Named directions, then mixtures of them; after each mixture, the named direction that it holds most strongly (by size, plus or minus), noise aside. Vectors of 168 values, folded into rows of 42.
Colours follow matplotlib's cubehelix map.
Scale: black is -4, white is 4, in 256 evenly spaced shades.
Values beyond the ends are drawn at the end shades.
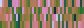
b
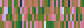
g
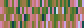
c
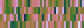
c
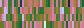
g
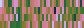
b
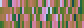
b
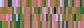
b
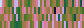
b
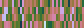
g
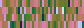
c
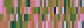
c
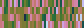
c
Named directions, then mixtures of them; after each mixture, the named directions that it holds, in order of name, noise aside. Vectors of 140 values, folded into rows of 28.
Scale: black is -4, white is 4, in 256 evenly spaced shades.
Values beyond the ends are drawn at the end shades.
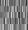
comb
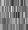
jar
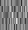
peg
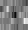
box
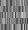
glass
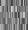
comb, glass, jar.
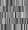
glass.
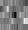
box.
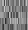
comb, jar.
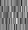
peg.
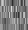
jar.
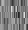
comb, jar.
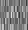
comb.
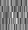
peg.
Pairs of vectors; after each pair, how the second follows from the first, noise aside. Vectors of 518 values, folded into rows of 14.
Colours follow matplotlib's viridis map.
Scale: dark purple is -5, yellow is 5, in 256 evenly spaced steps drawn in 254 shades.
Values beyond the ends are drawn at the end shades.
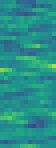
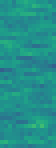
negated, shrunk.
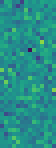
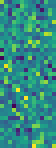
reversed, negated, scaled up.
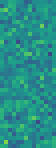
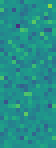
reversed, partly zeroed.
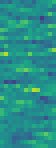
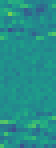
reversed, partly zeroed.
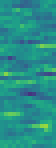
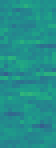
negated, shrunk.
